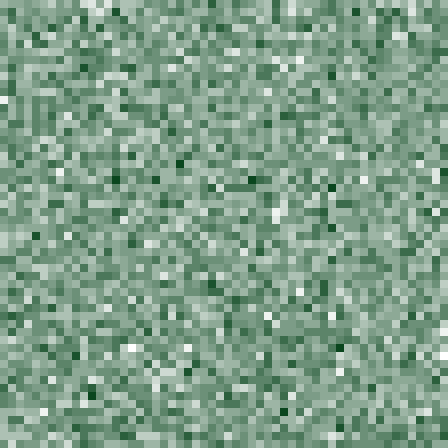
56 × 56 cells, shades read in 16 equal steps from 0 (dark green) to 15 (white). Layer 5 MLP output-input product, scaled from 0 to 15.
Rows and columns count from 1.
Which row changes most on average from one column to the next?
23
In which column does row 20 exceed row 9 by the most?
46
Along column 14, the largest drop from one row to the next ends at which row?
6
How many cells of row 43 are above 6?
29
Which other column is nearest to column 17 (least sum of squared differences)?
24
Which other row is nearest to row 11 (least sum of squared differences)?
33
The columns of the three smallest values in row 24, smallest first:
42, 27, 9
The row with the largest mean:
1
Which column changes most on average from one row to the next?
7
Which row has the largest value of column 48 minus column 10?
45
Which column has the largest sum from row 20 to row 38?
36
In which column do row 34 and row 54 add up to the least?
11
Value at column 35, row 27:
14
